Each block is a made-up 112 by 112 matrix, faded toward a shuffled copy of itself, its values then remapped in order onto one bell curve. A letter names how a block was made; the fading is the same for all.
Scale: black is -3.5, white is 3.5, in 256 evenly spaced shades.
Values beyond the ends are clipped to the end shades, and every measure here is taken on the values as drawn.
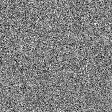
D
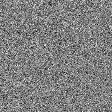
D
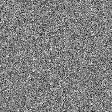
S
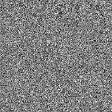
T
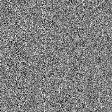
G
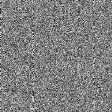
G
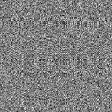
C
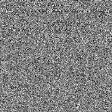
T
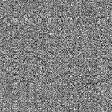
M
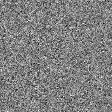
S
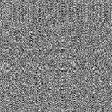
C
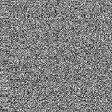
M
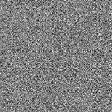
M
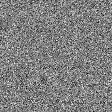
D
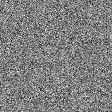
D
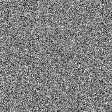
S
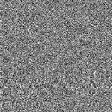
M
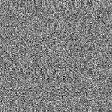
M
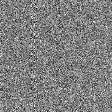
G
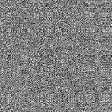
C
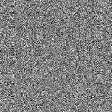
M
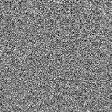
M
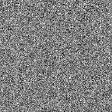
T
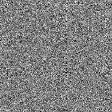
T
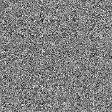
T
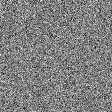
D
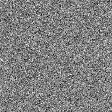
S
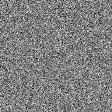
S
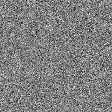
S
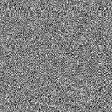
C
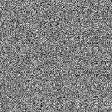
M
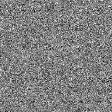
T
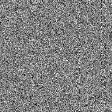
G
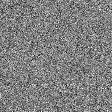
D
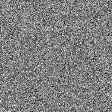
S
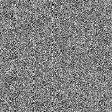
G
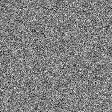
D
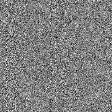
G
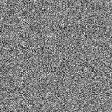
M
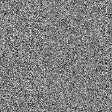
G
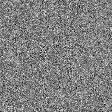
S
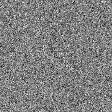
S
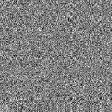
C
